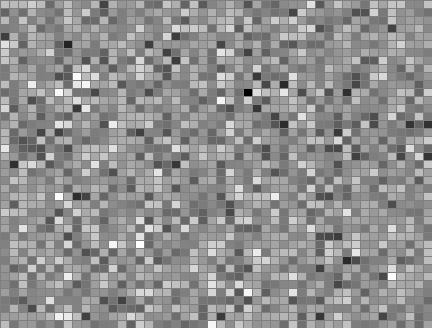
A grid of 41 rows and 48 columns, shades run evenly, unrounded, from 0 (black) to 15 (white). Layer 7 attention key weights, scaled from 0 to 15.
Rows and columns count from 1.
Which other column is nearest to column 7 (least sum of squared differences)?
5
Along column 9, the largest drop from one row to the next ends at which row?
14
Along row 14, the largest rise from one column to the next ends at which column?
10
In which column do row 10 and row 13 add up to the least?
29
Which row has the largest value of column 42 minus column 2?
21
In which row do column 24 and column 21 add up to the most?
36
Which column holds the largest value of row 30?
16
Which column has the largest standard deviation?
8
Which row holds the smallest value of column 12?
1
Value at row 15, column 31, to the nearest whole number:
4
